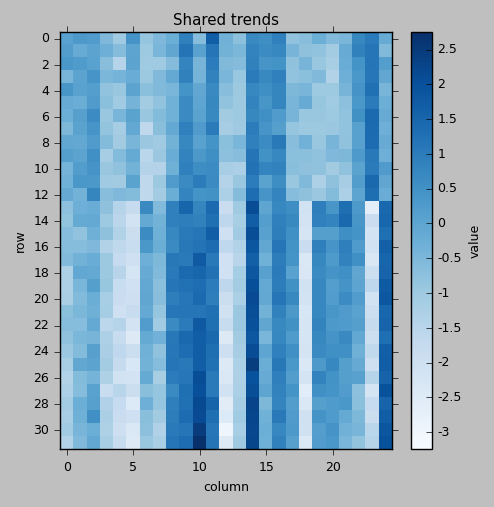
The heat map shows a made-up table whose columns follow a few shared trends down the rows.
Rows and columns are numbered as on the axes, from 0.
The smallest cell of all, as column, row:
12, 30
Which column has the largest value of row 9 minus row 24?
23
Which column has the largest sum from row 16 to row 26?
14
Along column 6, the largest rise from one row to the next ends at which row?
13
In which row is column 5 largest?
0
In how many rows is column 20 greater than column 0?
19
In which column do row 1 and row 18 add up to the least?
18
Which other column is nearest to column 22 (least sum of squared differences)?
15
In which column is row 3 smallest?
20
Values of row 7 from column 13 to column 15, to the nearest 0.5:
-1 1 0.5
